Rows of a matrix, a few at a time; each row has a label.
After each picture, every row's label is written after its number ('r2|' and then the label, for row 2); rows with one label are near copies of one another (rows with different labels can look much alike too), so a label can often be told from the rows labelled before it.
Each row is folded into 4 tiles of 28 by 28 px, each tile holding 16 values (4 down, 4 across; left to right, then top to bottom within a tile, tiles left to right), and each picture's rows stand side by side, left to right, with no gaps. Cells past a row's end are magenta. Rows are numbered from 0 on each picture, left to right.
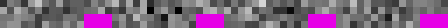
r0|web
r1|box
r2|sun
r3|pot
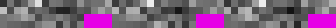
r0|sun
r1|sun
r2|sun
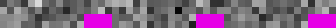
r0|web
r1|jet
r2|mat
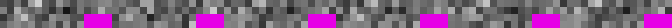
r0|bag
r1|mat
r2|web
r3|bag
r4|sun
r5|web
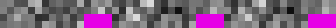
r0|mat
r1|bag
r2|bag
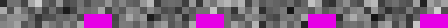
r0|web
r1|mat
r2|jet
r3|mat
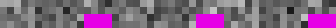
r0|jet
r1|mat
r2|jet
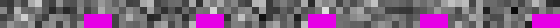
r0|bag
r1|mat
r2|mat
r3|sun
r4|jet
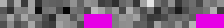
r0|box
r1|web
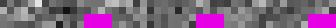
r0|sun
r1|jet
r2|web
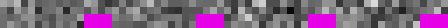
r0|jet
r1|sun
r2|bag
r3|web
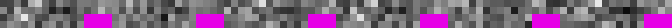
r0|bag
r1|pot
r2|sun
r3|bag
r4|jet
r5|sun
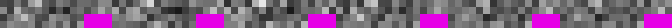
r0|bag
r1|sun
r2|web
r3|bag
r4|mat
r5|mat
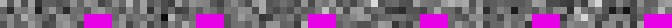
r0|box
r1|pot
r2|mat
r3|sun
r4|jet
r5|bag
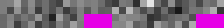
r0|pot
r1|web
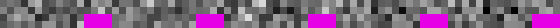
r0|mat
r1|web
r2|bag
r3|box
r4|box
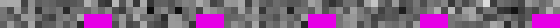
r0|jet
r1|box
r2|jet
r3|web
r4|sun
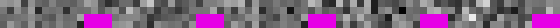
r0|jet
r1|web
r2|jet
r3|box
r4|bag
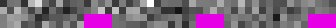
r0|web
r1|sun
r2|pot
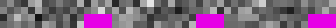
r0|mat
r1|web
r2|sun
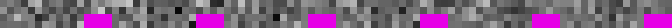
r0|mat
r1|jet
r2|pot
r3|jet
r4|sun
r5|pot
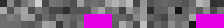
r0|sun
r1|jet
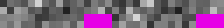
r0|web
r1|bag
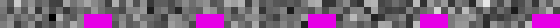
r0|pot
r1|box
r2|jet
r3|mat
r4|web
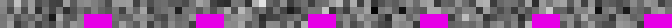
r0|pot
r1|jet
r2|web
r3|box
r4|mat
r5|box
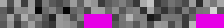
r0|box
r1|mat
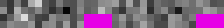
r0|bag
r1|box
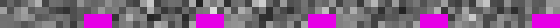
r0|sun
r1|mat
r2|web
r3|web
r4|bag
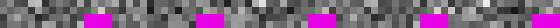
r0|mat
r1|box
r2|web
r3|mat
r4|sun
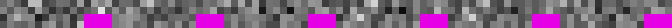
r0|mat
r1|web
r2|box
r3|bag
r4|bag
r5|box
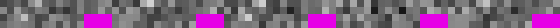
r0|bag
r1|web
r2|bag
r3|box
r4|web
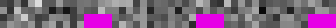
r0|bag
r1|jet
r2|box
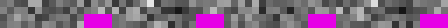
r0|mat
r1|sun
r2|box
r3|sun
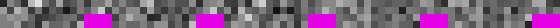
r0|web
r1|mat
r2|bag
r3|jet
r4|jet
